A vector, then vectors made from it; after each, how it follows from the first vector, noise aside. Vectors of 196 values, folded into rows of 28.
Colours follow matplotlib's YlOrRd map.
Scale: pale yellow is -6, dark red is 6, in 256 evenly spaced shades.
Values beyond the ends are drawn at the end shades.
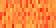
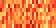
negated, scaled up.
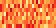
negated, scaled up.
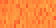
wrapped around, shrunk.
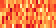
negated, scaled up.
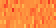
wrapped around, negated, partly zeroed.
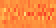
wrapped around, negated, partly zeroed.
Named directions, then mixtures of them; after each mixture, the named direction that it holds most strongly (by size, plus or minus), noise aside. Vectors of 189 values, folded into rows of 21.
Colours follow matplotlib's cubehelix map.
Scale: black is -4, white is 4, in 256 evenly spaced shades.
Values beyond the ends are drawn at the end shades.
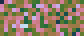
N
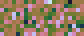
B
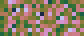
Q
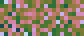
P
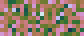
Q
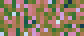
B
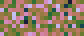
B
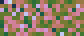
N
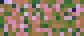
N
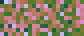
P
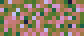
B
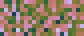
P
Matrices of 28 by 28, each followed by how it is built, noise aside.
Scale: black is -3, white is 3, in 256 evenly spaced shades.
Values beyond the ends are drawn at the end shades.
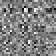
low rank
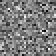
repeating rows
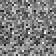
repeating columns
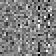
uneven columns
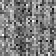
blocks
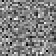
blocks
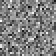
repeating rows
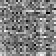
blocks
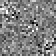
block diagonal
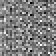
repeating rows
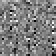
uneven columns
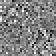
block diagonal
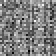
blocks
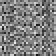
repeating rows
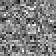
blocks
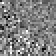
lower triangular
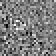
lower triangular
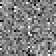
uneven columns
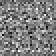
repeating columns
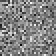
repeating rows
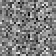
repeating rows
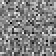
repeating columns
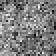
smooth
